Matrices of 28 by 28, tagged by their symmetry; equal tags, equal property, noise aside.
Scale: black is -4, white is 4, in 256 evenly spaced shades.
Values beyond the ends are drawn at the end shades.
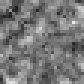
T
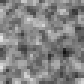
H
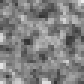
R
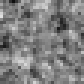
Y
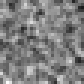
Y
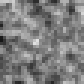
H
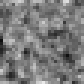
H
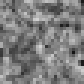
H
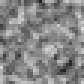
T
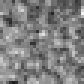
Y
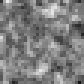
H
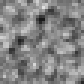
T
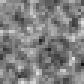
T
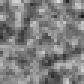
R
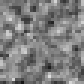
Y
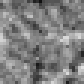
Y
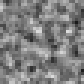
Y
